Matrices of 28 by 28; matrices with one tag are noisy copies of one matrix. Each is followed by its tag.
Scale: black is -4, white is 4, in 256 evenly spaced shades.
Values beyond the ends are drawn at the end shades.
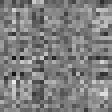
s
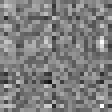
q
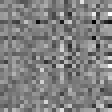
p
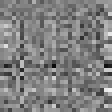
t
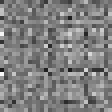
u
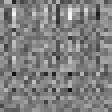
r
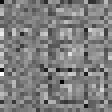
u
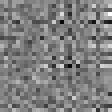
p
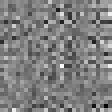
p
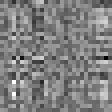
s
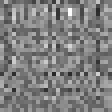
r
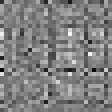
u
